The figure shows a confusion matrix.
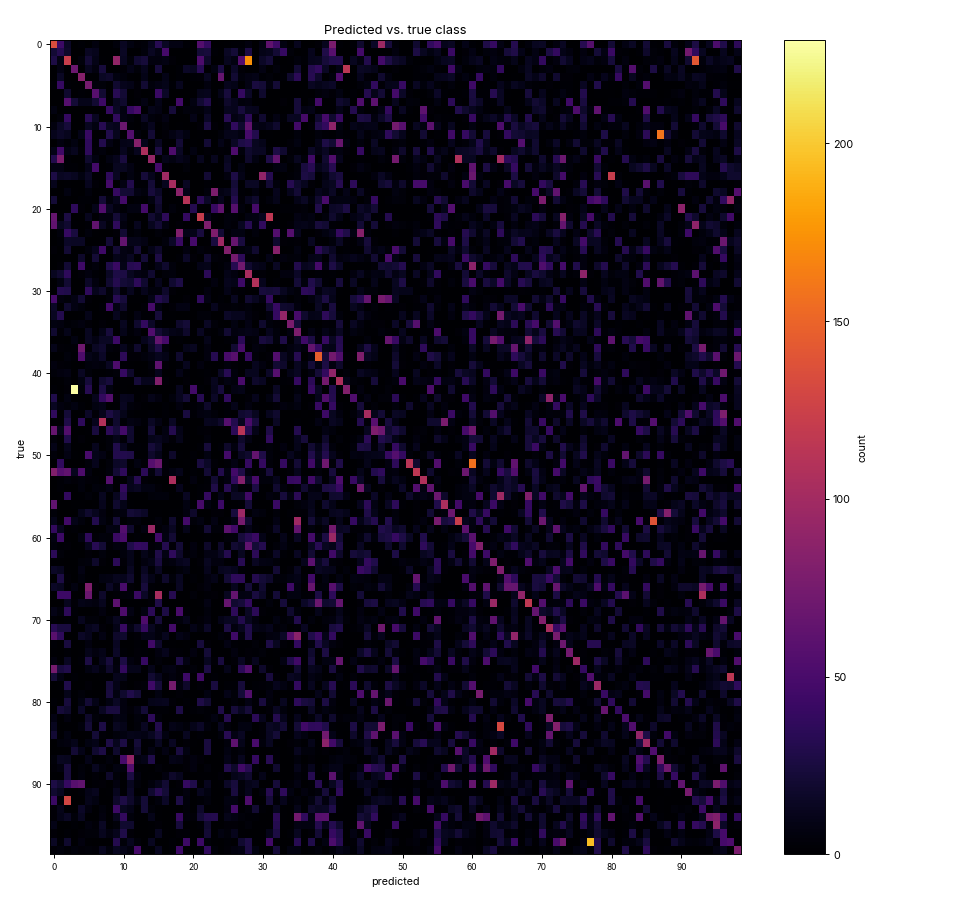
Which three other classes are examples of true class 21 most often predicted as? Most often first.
31, 73, 0
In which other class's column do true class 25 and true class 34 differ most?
32
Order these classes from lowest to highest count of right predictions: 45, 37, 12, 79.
79, 37, 12, 45
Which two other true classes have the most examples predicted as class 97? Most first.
77, 19
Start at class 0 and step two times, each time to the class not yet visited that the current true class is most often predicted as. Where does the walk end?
27
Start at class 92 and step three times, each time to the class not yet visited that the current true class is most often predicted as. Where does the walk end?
76
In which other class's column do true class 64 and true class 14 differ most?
58
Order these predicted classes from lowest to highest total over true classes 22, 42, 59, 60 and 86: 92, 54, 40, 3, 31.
31, 54, 92, 40, 3
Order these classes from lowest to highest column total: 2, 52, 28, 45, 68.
52, 45, 68, 2, 28
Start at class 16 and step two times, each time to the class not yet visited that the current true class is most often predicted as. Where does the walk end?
48
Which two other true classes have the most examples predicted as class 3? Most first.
42, 90
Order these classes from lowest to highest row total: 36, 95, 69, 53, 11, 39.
39, 69, 95, 11, 53, 36
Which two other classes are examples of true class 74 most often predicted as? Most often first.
94, 95
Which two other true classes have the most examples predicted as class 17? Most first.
53, 78
